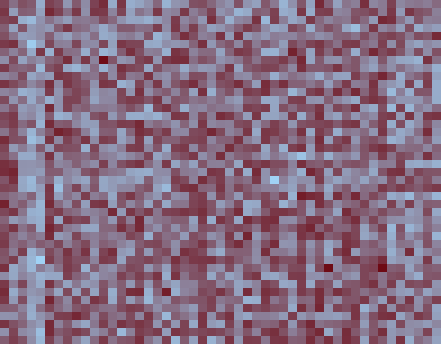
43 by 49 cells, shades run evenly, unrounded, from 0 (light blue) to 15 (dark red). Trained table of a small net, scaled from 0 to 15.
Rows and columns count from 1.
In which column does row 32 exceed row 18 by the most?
46
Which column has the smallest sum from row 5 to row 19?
4
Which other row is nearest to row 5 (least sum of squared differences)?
24
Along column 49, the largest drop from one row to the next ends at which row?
25
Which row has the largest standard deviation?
15
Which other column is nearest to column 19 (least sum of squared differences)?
32
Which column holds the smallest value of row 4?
40
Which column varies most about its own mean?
44
